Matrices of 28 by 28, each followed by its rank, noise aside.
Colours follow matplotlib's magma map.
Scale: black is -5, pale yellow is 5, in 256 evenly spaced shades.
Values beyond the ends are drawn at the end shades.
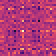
two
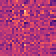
three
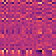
one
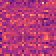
three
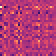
two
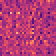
four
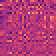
three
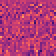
four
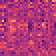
four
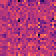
three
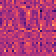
three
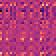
two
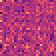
four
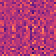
four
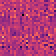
four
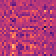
three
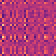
one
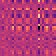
one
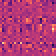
three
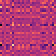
two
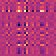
one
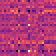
two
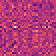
three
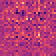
four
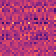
two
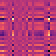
one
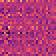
three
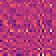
three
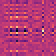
one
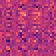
three
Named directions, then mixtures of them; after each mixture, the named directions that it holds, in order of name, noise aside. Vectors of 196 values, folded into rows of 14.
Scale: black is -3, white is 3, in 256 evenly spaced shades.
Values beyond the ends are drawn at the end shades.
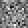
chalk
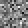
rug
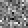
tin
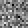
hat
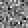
chalk, rug, tin.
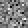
chalk, rug, tin.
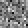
tin.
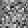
chalk.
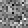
hat, rug, tin.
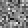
chalk, hat, tin.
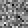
hat.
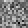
chalk, hat.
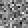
rug.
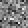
tin.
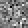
chalk, rug, tin.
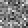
tin.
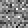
chalk, hat, tin.
